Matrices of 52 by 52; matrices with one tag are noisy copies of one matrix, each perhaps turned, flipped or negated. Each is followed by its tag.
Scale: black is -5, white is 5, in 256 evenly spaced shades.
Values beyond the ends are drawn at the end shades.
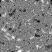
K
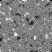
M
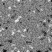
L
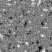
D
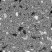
M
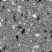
M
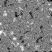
K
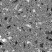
D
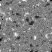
M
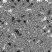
L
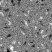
D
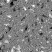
D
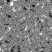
D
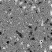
L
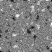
M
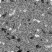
K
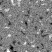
D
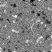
K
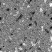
L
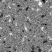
D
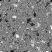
M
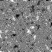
M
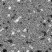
L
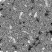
K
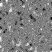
L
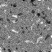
K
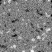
K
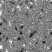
L
